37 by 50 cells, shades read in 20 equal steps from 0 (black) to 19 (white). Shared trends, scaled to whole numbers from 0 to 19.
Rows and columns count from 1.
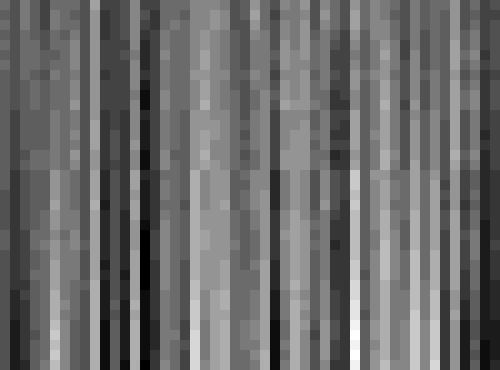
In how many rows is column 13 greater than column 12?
5
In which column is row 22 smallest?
15
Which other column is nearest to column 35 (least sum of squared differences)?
16
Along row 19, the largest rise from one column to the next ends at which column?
36
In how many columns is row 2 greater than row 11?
17
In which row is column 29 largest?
11
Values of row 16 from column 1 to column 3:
7 5 6
